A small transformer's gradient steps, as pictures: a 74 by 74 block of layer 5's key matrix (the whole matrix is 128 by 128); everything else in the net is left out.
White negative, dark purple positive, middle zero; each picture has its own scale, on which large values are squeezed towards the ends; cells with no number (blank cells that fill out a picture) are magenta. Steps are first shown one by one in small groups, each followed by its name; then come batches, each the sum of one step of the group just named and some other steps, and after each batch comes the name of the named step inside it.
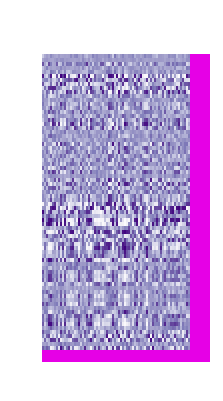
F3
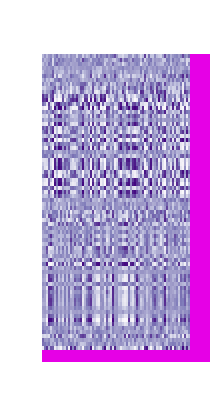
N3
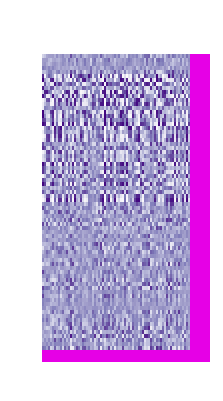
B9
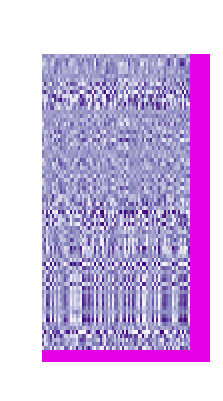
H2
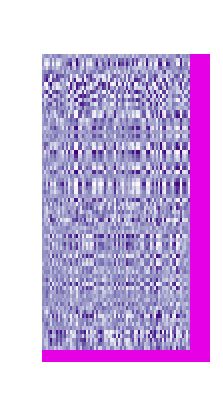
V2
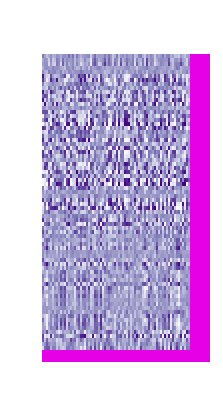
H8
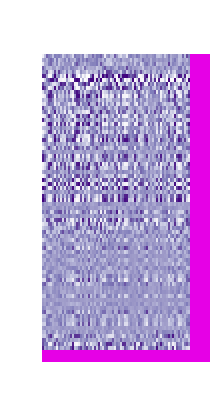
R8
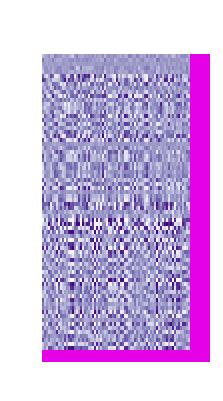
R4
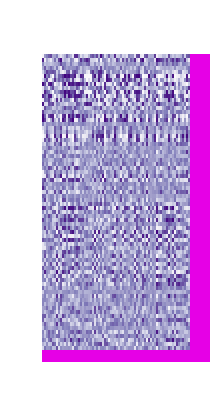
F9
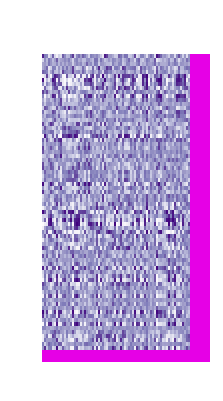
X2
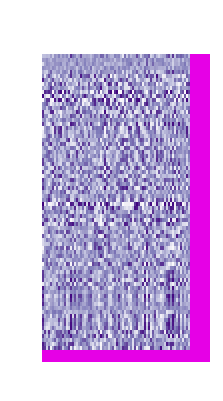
B9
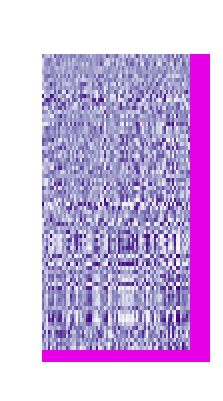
N3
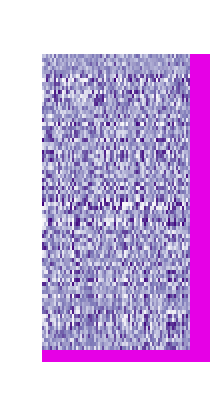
X2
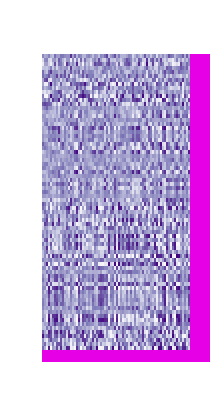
V2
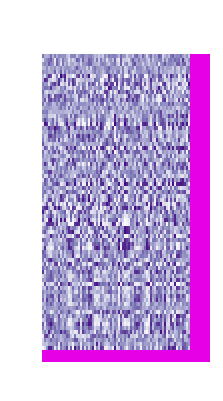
F3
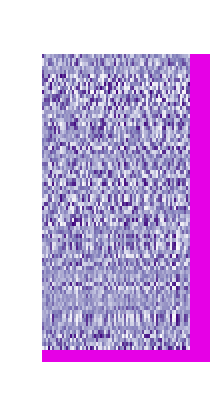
V2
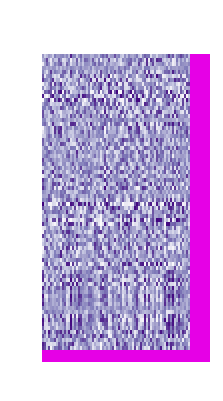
B9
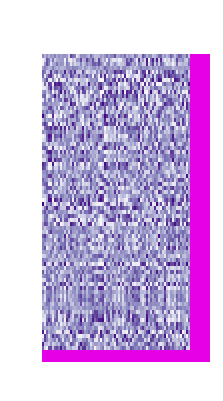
B9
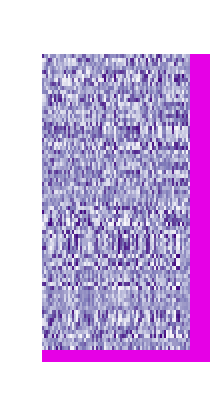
X2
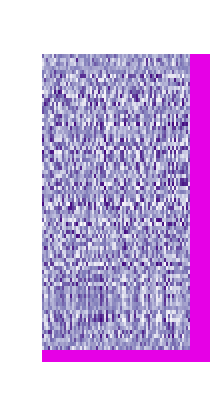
H8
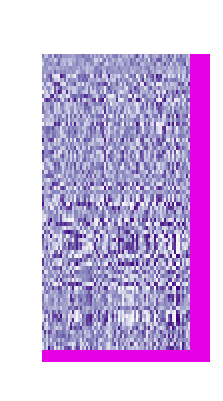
R4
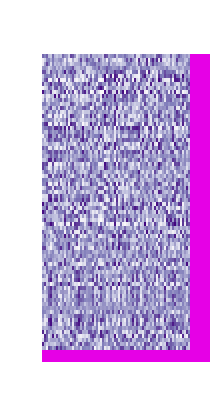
X2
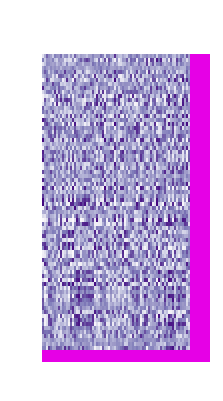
R4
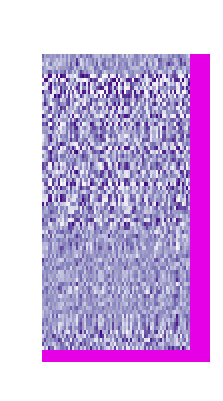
V2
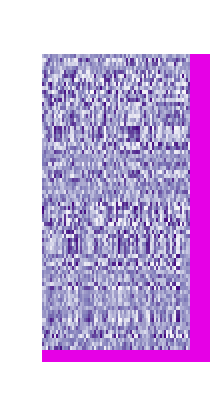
F9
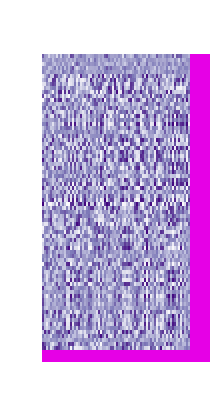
X2
